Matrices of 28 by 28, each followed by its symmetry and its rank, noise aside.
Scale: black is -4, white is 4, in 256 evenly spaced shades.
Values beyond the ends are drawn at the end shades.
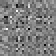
symmetric, rank four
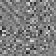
antisymmetric, rank four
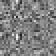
no symmetry, rank four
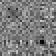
symmetric, rank three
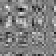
no symmetry, rank three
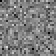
symmetric, rank six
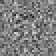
no symmetry, rank six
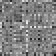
symmetric, rank four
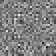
symmetric, rank six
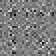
symmetric, rank four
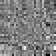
antisymmetric, rank four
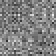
no symmetry, rank three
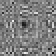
symmetric, rank three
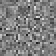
antisymmetric, rank four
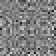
antisymmetric, rank four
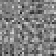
antisymmetric, rank four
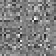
no symmetry, rank four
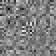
symmetric, rank four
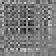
symmetric, rank three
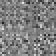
antisymmetric, rank six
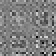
symmetric, rank three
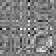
symmetric, rank four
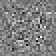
antisymmetric, rank four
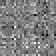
no symmetry, rank four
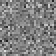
no symmetry, rank six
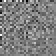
no symmetry, rank four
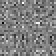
antisymmetric, rank four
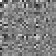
symmetric, rank three
